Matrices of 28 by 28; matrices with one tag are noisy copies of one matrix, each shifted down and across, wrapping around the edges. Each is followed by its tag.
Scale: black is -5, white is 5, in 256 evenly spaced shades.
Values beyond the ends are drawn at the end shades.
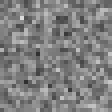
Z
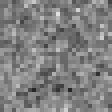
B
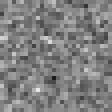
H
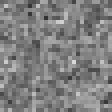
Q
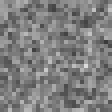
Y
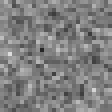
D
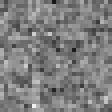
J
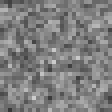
B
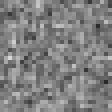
Y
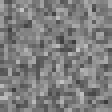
H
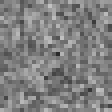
Q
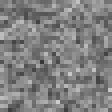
B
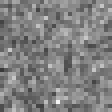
B
